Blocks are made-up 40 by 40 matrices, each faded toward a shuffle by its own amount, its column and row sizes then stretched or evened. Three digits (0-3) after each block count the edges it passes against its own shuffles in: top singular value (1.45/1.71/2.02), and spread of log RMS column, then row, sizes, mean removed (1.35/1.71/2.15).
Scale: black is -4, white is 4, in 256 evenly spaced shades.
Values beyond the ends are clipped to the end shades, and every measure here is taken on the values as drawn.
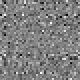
2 1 2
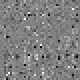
0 2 1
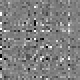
2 3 3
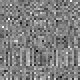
3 1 1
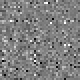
1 1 2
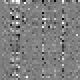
3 3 1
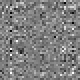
2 3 1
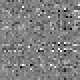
2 1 3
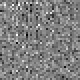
1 2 0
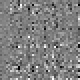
0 3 2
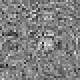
2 1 1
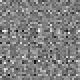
3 1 3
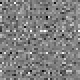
2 1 3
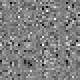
2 2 1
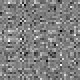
3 2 1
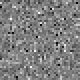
1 0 0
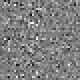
0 2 2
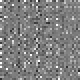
3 2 1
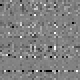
2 1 3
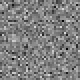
1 1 1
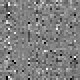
0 3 0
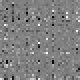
0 3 2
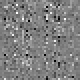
1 3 1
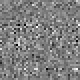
0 1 2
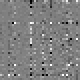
2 3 2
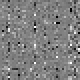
0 3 1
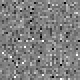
0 1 0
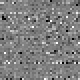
0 0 3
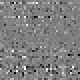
1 0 3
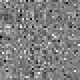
2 0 1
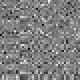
3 0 1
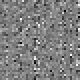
0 3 0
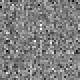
1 1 1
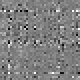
1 3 3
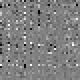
0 3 3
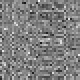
3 1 0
